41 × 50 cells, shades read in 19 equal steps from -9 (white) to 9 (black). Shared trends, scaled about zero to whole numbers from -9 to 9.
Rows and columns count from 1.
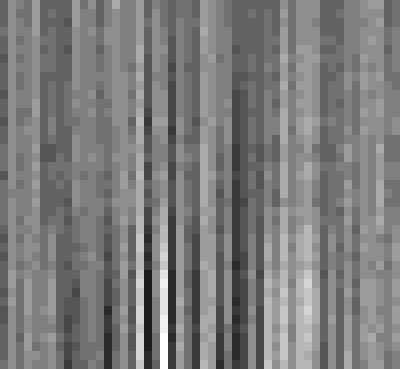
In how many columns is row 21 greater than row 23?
8
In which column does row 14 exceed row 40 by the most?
21
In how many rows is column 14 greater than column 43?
22
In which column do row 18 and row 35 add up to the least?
18
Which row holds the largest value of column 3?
38
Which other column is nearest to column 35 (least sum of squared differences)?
42
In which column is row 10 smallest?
36
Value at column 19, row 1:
2
